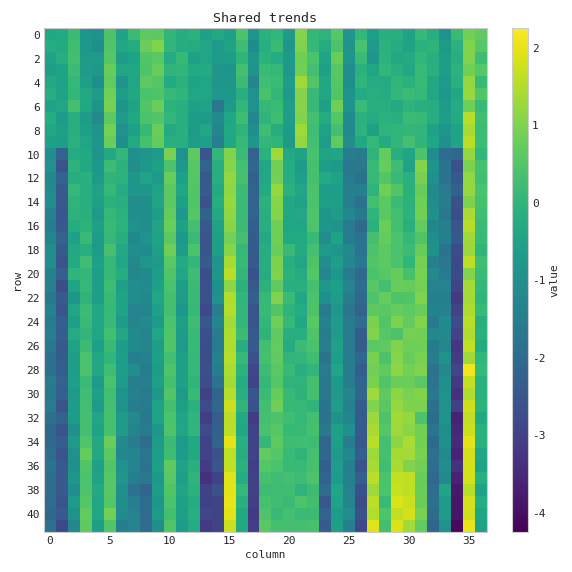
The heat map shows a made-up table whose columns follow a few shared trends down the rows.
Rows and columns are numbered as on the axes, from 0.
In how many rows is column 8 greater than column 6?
10
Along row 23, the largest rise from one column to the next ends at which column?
35
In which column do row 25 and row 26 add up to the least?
34
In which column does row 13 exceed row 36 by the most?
14
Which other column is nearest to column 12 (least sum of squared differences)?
16
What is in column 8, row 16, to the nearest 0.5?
-1
